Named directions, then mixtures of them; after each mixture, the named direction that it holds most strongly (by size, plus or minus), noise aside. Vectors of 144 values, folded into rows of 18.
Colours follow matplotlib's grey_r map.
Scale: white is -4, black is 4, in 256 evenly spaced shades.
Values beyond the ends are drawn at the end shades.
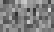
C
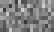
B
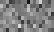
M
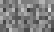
B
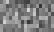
C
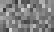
B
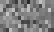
M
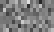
M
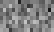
B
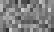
B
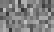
B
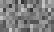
B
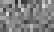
B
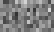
C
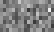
C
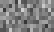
B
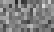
B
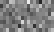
M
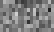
C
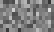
C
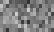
M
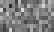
B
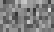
C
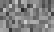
B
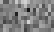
C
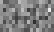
C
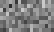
B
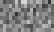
C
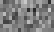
C
